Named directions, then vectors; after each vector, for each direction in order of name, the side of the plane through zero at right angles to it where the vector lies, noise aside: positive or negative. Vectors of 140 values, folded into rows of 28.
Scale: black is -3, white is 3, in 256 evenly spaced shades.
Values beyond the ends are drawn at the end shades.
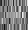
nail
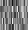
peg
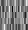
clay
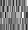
positive, positive, positive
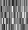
negative, positive, positive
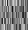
positive, negative, negative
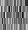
negative, negative, negative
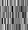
positive, negative, negative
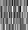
negative, negative, positive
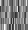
positive, negative, positive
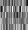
negative, negative, positive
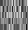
positive, positive, negative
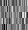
negative, positive, positive
